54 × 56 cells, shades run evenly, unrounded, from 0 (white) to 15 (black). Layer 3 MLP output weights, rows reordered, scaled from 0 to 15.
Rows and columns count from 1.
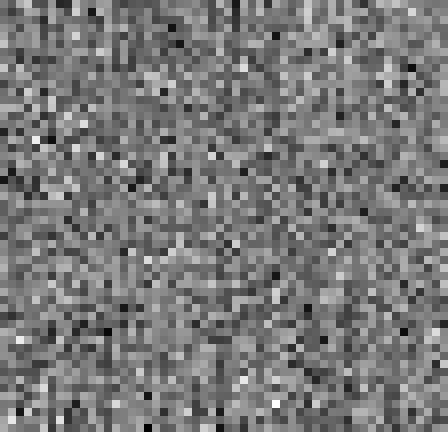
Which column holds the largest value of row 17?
1
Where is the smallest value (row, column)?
51, 35
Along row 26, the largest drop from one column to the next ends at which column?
27
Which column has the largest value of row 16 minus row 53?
2
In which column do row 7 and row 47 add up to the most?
39
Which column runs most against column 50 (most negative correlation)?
6
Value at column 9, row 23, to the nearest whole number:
3
